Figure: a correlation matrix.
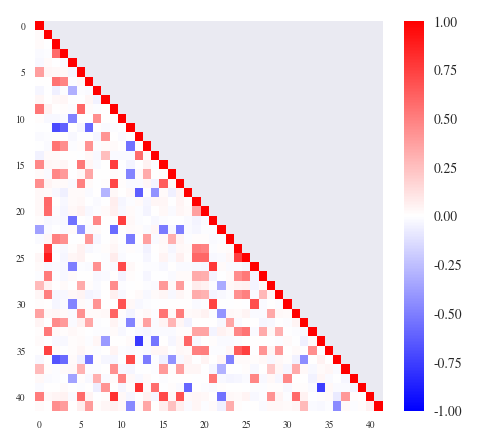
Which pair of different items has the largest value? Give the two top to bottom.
1, 25
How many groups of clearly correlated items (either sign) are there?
5
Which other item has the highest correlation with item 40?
9
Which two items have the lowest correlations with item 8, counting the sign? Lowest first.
34, 18
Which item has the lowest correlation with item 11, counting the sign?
2
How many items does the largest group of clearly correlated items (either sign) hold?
10
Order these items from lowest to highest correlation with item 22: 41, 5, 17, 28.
17, 5, 28, 41
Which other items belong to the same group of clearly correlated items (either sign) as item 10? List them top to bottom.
4, 7, 21, 26, 30, 38
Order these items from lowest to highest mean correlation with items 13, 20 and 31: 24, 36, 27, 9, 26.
36, 26, 27, 24, 9
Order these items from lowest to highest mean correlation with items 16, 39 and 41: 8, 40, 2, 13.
40, 8, 13, 2
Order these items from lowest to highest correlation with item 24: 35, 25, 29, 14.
14, 29, 35, 25
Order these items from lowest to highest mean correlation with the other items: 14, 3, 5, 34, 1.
34, 14, 3, 5, 1
